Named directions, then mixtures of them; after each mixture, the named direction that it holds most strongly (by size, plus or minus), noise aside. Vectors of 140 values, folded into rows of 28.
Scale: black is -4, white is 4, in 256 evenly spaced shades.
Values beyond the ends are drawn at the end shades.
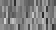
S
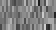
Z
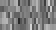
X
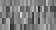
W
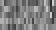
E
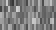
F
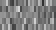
F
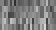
S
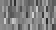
S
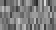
X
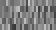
W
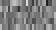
Z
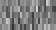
W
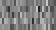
W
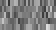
X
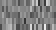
Z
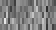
S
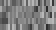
E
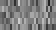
X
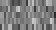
F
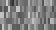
F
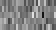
Z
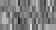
X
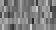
E
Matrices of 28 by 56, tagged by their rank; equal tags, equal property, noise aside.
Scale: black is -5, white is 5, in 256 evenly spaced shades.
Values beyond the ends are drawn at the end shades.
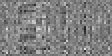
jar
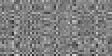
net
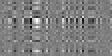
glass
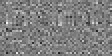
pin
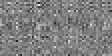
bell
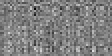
jar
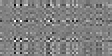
net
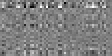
net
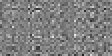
pin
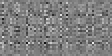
jar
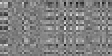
glass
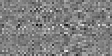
bell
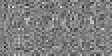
bell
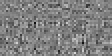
bell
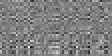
net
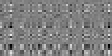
glass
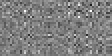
jar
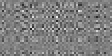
net
